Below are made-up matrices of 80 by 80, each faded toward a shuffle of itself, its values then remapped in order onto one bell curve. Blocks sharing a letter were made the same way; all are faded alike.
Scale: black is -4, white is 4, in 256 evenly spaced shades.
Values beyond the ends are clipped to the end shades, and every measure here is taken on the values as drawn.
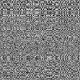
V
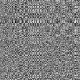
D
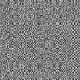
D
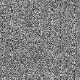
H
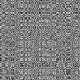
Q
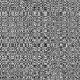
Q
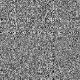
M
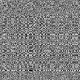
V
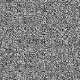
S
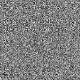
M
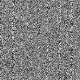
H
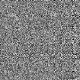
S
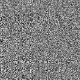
M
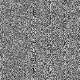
H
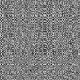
D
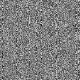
H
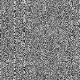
H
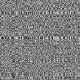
V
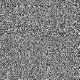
M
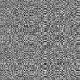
D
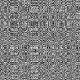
Q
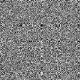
S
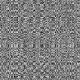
Q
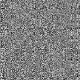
S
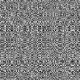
V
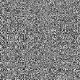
S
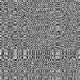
Q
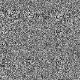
M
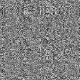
S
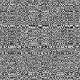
V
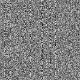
H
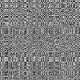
Q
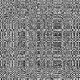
Q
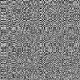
D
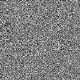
M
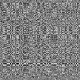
V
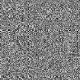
S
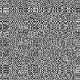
V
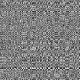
V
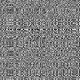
V
